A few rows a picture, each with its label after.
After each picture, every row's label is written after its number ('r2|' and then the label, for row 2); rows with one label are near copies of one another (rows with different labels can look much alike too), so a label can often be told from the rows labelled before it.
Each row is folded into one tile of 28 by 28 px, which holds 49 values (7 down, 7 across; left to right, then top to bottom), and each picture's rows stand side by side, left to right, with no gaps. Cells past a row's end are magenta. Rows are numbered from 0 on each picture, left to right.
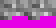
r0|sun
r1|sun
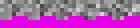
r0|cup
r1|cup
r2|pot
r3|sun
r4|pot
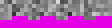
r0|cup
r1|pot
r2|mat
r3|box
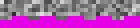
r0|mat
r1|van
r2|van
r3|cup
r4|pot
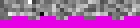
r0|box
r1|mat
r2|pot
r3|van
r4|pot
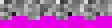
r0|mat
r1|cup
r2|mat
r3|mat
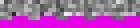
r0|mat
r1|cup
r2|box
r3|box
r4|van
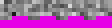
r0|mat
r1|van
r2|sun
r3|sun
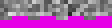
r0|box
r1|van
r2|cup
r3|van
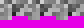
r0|cup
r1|cup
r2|cup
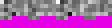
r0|mat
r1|box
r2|mat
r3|van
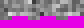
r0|box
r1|mat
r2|van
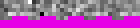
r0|box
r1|mat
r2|pot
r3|van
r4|box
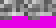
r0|van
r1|van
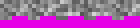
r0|pot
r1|pot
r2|van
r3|box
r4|pot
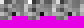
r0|mat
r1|mat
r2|mat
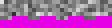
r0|mat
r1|box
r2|pot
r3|van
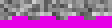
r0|pot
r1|van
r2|sun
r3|box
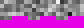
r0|van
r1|pot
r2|mat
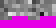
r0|box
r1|mat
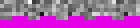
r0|van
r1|mat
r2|cup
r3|box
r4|mat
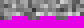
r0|sun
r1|box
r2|van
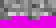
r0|box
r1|sun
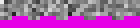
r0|mat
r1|pot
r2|cup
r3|van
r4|sun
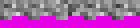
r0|sun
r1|sun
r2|cup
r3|sun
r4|sun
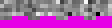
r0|van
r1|box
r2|mat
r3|mat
